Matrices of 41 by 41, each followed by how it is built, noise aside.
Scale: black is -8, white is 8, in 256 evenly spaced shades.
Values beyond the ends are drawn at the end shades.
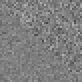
upper triangular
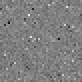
sparse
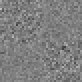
block diagonal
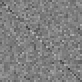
diagonal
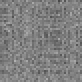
blocks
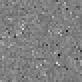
sparse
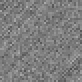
Hankel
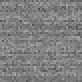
blocks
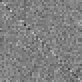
diagonal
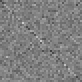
diagonal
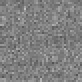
blocks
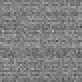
blocks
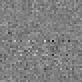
uneven rows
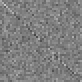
diagonal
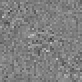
block diagonal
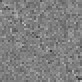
diagonal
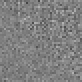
upper triangular
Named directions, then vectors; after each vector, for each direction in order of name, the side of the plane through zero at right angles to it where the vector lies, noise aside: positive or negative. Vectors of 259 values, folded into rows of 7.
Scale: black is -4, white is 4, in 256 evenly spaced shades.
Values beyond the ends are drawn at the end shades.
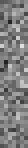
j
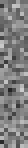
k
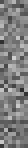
positive, negative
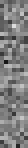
positive, positive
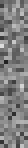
positive, positive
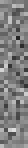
negative, positive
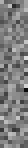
positive, negative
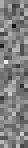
negative, negative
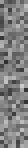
positive, positive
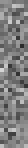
negative, positive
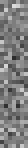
negative, positive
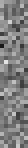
negative, negative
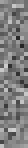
negative, positive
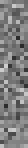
negative, positive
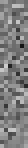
negative, positive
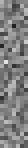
negative, negative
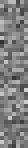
negative, negative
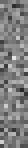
positive, negative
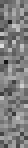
positive, positive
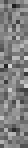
positive, negative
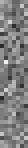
negative, negative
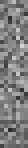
positive, negative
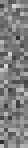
negative, positive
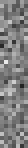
negative, negative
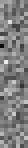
negative, negative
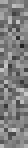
negative, positive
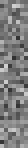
negative, positive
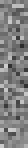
negative, positive
